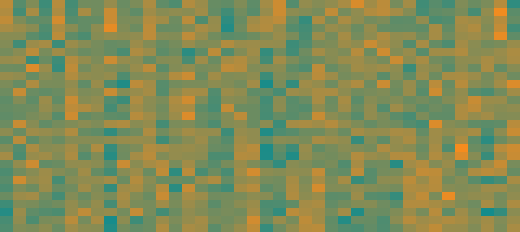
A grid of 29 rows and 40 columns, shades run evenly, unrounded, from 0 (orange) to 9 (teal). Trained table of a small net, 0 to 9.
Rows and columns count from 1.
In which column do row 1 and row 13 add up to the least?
15
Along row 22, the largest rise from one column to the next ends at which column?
14
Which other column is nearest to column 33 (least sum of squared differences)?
13
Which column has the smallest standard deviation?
8
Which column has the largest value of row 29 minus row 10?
9
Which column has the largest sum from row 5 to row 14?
21
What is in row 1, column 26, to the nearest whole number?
4
